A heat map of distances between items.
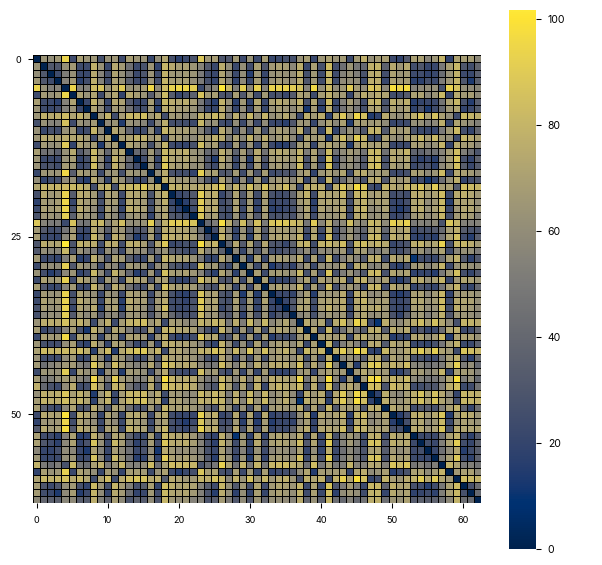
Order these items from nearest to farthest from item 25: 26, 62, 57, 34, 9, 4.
62, 57, 4, 9, 34, 26
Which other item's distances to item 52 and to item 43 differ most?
45
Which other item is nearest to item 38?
7
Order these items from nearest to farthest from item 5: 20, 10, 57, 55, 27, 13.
20, 27, 55, 10, 13, 57
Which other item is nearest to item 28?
53
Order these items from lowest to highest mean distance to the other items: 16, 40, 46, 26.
40, 16, 46, 26
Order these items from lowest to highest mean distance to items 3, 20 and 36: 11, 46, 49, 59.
49, 46, 11, 59
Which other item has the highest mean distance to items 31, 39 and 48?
4
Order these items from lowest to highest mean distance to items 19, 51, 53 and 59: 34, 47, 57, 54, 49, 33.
33, 34, 47, 49, 54, 57
